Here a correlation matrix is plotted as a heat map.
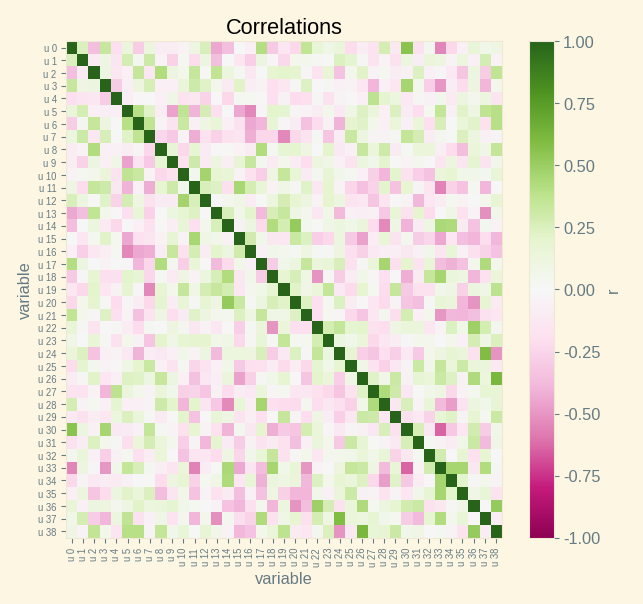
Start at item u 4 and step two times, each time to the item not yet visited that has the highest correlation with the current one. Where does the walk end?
u 28
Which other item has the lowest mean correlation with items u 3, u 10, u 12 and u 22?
u 27
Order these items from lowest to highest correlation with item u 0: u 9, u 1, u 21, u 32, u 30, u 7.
u 9, u 32, u 7, u 1, u 21, u 30
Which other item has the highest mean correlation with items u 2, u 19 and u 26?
u 38
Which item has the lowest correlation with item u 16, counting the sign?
u 5
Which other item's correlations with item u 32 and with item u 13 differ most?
u 37
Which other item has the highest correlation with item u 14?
u 20
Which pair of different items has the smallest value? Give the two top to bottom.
u 30, u 33
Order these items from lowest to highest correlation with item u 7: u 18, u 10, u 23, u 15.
u 23, u 18, u 15, u 10
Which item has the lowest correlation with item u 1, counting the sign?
u 13
